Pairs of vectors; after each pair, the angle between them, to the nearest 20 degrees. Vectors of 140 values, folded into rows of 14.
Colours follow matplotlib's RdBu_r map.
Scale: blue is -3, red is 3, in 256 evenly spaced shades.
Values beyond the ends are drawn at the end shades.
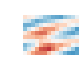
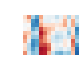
60 degrees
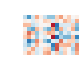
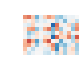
160 degrees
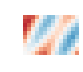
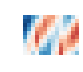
160 degrees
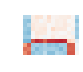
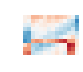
40 degrees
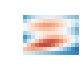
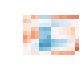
140 degrees
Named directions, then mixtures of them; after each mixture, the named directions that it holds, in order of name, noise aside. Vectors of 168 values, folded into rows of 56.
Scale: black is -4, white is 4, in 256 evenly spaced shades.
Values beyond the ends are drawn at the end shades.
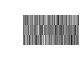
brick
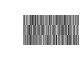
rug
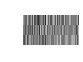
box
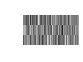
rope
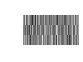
rug.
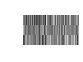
box, rope.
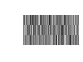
rope, rug.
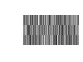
brick, rope, rug.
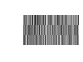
box, brick, rug.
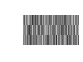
rug.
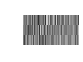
box.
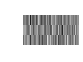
rope.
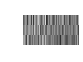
box.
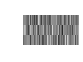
rope.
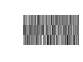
rope, rug.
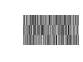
rug.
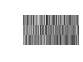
box.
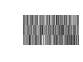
box, brick, rug.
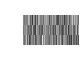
brick, rug.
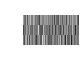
brick, rope.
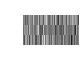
brick.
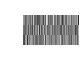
box, brick.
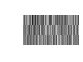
box, rug.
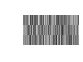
brick, rope, rug.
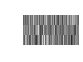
brick.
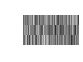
brick.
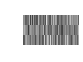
box, brick, rope.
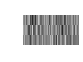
rope, rug.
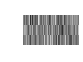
brick, rope, rug.
